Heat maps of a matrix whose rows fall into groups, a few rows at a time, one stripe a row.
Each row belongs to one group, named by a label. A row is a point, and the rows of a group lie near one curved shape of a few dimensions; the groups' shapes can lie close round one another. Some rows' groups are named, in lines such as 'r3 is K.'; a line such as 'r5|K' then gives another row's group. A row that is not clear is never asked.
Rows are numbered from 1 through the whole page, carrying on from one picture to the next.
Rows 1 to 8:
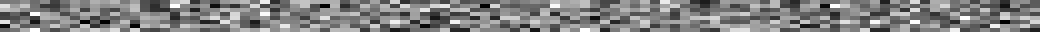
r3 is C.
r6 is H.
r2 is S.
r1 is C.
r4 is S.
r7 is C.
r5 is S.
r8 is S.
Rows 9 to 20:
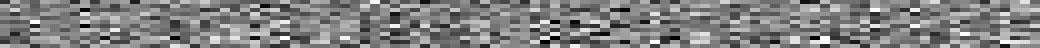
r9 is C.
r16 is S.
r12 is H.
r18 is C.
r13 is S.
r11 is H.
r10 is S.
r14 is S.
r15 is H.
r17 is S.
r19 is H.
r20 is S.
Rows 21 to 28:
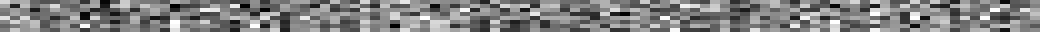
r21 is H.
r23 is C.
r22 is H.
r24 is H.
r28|H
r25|C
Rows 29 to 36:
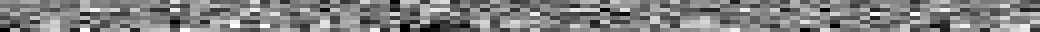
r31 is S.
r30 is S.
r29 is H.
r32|H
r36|C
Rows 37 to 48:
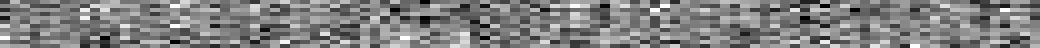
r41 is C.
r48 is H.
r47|C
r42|C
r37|C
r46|H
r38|S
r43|S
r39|H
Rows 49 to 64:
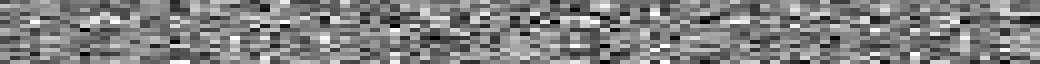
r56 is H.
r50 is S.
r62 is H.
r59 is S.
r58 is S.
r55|H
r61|H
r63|C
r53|S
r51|S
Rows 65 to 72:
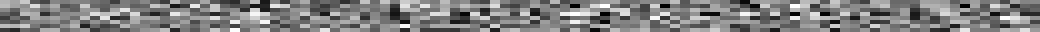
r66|S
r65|S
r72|S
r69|H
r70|S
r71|H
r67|H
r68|S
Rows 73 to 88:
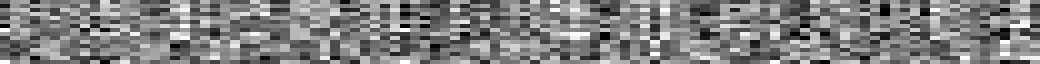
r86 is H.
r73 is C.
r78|C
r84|H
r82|C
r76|C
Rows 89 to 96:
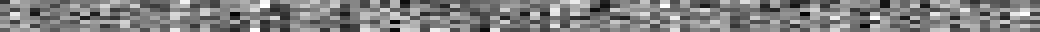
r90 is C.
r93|H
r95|S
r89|C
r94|H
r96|H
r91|S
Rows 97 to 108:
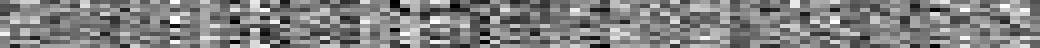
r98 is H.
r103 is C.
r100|C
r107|H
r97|H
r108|S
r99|S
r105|H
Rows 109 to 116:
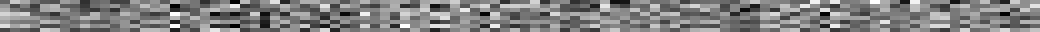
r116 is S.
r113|S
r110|H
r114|S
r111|C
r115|S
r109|H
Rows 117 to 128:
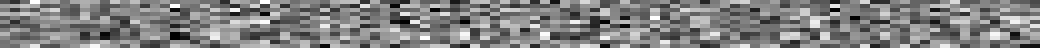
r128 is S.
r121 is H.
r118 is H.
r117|S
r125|C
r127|C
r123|H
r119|H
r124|C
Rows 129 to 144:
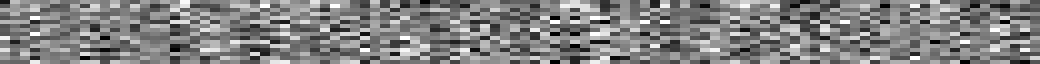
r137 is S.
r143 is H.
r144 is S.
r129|C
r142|H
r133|S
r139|S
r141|C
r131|S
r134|C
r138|H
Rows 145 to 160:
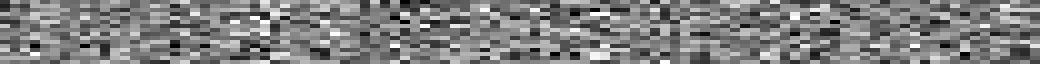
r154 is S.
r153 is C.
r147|H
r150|S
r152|S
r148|S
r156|H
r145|C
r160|C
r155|S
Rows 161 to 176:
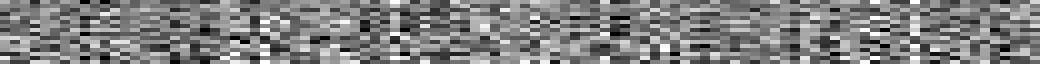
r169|H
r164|C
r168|C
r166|C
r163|H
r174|S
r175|H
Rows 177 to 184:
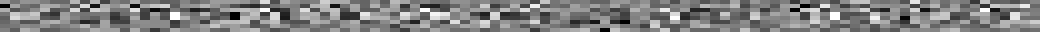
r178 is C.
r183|S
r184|S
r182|H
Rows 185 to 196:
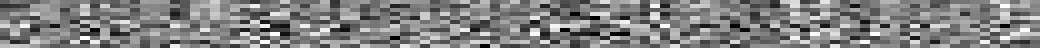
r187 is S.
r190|H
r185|C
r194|H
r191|C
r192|C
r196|H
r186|H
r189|H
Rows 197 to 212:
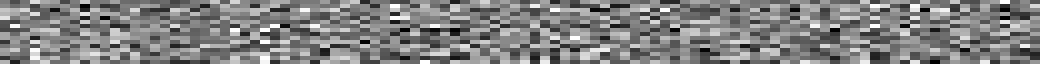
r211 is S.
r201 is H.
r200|S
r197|S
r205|H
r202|H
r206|S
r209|S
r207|C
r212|C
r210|S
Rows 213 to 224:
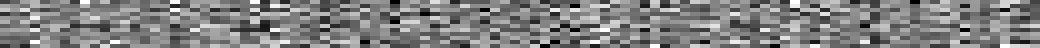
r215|S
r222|C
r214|S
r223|S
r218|H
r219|S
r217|S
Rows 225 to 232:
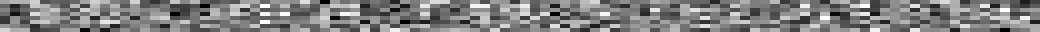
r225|S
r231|S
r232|H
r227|H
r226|C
